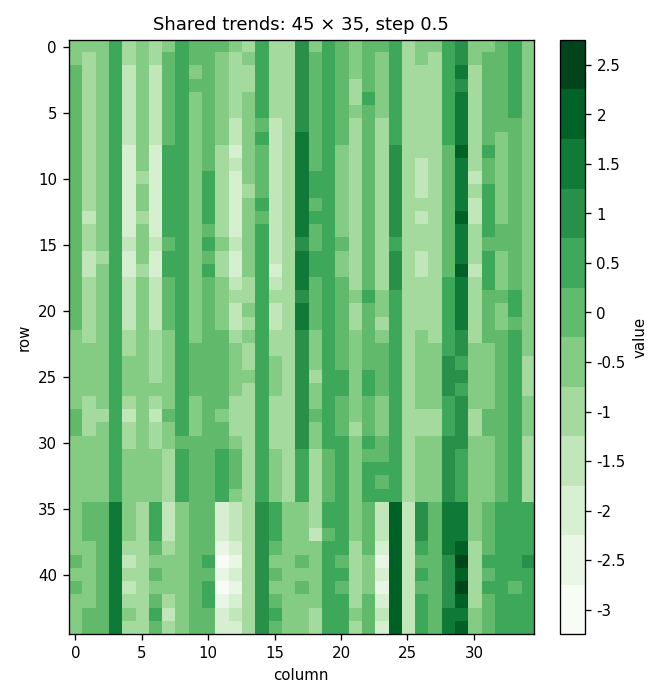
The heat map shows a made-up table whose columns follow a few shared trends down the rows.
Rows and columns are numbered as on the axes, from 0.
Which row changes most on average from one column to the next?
17
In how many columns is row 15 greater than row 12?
7
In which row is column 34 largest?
39
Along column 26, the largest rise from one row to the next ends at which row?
35
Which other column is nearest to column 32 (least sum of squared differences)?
20
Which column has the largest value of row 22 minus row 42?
11
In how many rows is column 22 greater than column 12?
44
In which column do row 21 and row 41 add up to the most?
29
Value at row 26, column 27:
-0.5
